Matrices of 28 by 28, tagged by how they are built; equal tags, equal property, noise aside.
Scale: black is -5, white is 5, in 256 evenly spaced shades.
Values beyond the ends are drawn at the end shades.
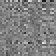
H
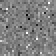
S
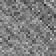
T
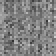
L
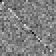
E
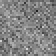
T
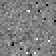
S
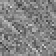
T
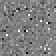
S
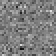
H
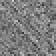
T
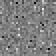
S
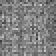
L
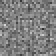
L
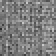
L
